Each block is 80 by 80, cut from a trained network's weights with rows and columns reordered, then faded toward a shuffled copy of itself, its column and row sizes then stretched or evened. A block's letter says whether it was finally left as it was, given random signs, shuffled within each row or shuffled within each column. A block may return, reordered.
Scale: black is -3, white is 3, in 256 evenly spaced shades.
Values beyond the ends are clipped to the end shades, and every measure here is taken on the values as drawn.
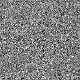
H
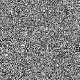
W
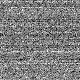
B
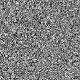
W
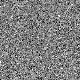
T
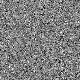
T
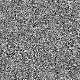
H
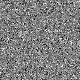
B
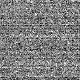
W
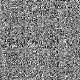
W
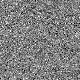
B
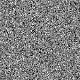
T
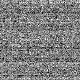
W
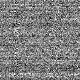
W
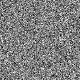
T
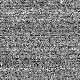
B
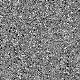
T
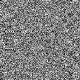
W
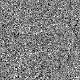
H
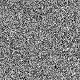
T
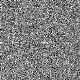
H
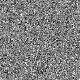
H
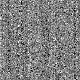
T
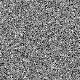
T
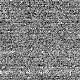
W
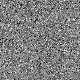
B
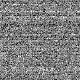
W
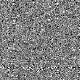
W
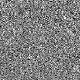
W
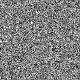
H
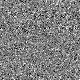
B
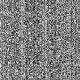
W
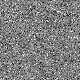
B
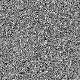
T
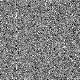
T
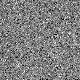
B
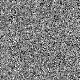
T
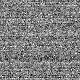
B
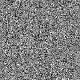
T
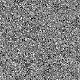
W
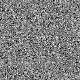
B
